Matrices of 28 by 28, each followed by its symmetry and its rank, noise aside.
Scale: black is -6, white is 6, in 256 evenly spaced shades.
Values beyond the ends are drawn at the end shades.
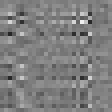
no symmetry, rank one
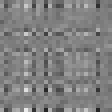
no symmetry, rank one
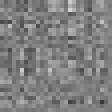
no symmetry, rank three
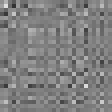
symmetric, rank two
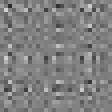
antisymmetric, rank two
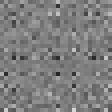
no symmetry, rank three
